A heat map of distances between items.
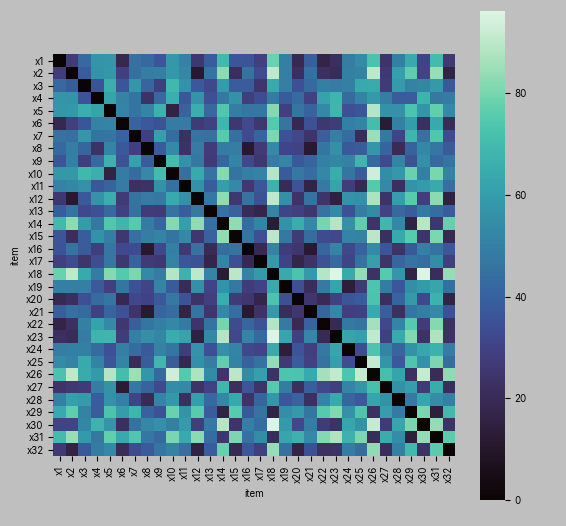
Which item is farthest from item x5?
x26
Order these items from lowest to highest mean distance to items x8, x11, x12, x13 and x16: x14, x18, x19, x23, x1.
x19, x1, x23, x14, x18
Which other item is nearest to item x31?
x29
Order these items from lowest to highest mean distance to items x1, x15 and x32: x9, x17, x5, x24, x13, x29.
x17, x13, x9, x24, x5, x29
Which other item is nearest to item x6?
x27
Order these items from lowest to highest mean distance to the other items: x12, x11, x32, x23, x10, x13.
x13, x32, x11, x12, x23, x10
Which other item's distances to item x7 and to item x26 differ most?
x25
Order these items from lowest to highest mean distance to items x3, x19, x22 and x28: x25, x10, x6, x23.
x6, x25, x23, x10
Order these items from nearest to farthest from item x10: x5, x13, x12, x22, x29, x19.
x5, x19, x13, x22, x12, x29
